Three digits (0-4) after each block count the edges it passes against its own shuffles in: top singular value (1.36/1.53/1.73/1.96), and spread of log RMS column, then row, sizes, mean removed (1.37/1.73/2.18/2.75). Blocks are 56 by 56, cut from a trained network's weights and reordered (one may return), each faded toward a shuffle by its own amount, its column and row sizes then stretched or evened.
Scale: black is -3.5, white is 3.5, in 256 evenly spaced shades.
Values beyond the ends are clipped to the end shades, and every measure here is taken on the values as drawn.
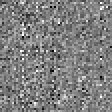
1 3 2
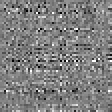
4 3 4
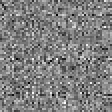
4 1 3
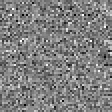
0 0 2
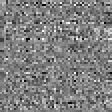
4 1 4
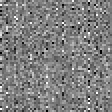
1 4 0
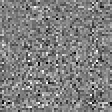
1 3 2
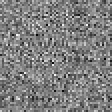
3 0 3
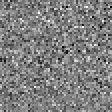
1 0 2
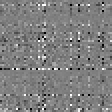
3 3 4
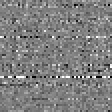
3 0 4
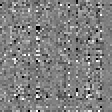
1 4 3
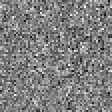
0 1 1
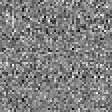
1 1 2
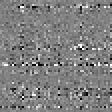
2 3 4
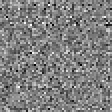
1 0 2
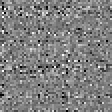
2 2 4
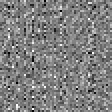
2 4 0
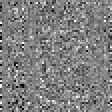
1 4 2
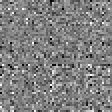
2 3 3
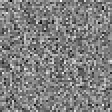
1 0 0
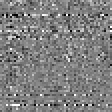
2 1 4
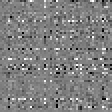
0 3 4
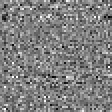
1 1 3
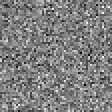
0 1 0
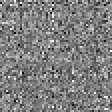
3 1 3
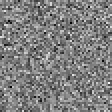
0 0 0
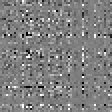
1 4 4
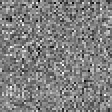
2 2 1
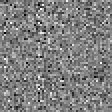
0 2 1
